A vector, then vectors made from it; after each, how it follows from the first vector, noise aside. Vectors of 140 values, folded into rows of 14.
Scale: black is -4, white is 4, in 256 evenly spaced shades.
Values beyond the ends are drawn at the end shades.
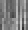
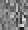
sign-scrambled.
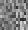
sign-scrambled.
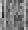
wrapped around.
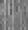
wrapped around, shrunk.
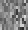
sign-scrambled.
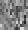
sign-scrambled.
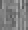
wrapped around, shrunk.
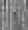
reversed, shrunk.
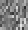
sign-scrambled.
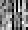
wrapped around, negated, scaled up.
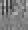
reversed, negated, partly zeroed.
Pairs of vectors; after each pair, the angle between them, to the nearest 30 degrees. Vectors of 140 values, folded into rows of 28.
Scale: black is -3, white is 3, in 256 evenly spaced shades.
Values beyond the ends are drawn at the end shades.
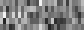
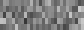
90 degrees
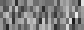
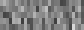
120 degrees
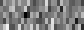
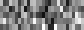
120 degrees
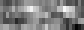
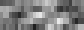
90 degrees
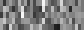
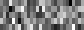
60 degrees
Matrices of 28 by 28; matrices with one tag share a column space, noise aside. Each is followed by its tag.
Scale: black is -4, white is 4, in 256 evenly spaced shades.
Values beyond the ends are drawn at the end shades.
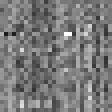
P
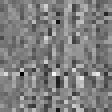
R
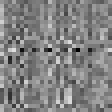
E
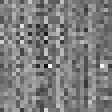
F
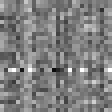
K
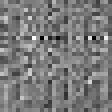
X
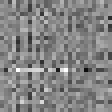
K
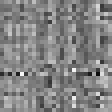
R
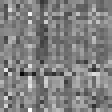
R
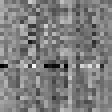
F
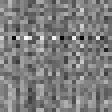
X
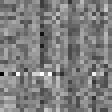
R
